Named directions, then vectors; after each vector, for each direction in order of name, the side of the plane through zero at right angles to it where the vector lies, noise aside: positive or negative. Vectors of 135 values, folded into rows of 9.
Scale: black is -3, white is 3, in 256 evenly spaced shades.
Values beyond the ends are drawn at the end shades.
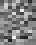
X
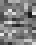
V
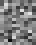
negative, positive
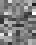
positive, negative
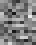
negative, negative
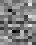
negative, negative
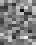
positive, negative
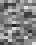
positive, negative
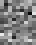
positive, negative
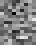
negative, negative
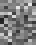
positive, negative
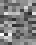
positive, negative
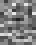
positive, positive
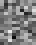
positive, negative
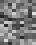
positive, positive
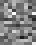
positive, positive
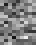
negative, negative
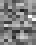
negative, negative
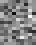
negative, negative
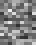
positive, positive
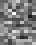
positive, positive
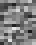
positive, negative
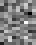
positive, negative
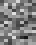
positive, positive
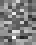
positive, positive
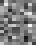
negative, positive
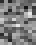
negative, positive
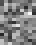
negative, positive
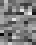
negative, positive
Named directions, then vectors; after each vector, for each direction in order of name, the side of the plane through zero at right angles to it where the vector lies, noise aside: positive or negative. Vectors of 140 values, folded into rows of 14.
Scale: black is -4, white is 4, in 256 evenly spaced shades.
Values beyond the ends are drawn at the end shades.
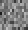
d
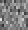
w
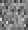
positive, positive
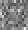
negative, negative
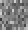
negative, negative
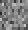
positive, positive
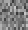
positive, negative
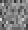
positive, positive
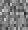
negative, positive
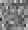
negative, negative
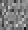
positive, positive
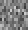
positive, negative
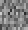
negative, positive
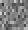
negative, negative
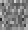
negative, negative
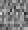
negative, positive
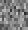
negative, positive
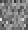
positive, positive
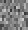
negative, positive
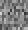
negative, positive
